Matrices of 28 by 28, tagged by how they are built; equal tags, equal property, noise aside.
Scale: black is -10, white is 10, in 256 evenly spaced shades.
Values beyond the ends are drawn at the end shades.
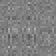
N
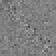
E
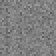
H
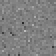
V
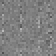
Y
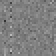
Y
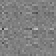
N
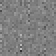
Y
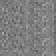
H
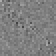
E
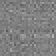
N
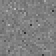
V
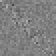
E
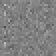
Y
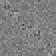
E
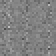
Y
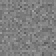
H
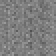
H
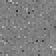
V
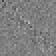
E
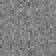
Y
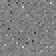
V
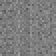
H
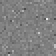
V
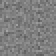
H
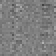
N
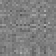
N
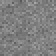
H
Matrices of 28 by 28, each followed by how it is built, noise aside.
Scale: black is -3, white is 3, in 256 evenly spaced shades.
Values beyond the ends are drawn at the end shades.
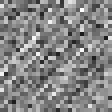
Hankel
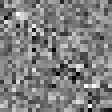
block diagonal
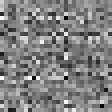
low rank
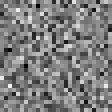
noise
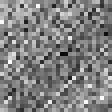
Hankel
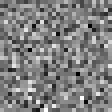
noise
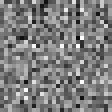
low rank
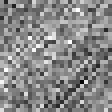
Hankel
